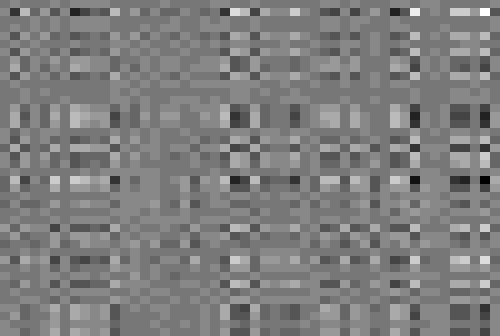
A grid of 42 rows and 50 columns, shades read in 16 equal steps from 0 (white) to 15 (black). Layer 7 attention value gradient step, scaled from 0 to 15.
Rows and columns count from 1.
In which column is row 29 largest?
6
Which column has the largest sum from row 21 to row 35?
20
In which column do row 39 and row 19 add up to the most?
49
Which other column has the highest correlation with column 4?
18
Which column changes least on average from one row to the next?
39
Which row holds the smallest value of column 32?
33
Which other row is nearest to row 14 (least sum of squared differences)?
9
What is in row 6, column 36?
7
